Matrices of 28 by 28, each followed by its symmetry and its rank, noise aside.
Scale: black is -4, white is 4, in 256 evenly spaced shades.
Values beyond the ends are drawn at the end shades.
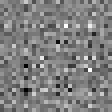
antisymmetric, rank four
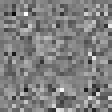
no symmetry, rank five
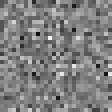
no symmetry, rank six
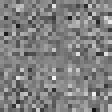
no symmetry, rank six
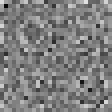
symmetric, rank five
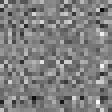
no symmetry, rank four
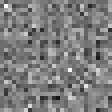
symmetric, rank six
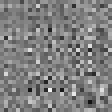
antisymmetric, rank four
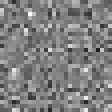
no symmetry, rank four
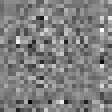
antisymmetric, rank four
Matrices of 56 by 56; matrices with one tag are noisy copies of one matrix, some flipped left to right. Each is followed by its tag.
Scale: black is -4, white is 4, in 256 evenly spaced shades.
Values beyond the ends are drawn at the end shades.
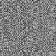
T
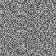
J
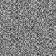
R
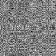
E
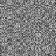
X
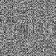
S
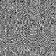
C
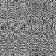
E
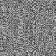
T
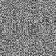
S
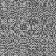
E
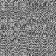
E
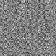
R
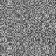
X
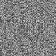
S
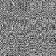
E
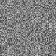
X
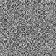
R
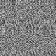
C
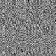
C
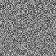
J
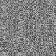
T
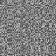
X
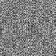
S
